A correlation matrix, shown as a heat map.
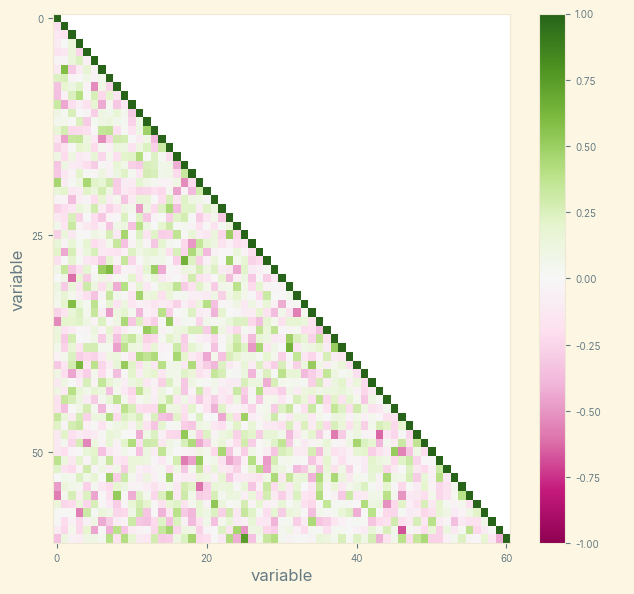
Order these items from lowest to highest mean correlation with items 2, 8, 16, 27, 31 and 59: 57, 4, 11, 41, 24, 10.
41, 10, 57, 4, 11, 24
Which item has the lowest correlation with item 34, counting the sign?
32
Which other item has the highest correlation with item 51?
19
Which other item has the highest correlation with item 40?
3
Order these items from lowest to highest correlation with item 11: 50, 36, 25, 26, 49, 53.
50, 49, 53, 36, 26, 25
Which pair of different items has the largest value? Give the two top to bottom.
25, 60
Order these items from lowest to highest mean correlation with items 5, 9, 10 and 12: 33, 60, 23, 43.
23, 43, 33, 60
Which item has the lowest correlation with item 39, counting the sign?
20
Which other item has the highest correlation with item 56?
21
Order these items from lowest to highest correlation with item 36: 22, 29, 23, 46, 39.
23, 46, 22, 39, 29
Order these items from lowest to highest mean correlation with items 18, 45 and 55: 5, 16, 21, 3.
5, 16, 21, 3
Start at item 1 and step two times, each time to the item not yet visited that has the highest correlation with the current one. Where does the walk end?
29
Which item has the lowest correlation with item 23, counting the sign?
51
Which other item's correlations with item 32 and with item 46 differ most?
55
